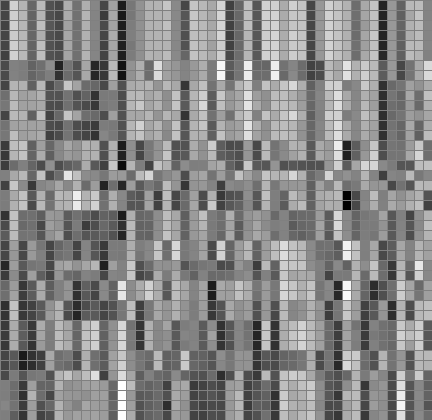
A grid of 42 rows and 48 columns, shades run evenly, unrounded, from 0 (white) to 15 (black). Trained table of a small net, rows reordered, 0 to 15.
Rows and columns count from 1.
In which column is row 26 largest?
12
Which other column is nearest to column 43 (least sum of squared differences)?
6
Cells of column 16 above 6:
31
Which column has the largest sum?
1
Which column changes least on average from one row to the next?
35
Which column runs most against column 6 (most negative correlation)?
33
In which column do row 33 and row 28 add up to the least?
47
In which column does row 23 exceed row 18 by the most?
8
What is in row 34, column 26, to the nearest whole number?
10
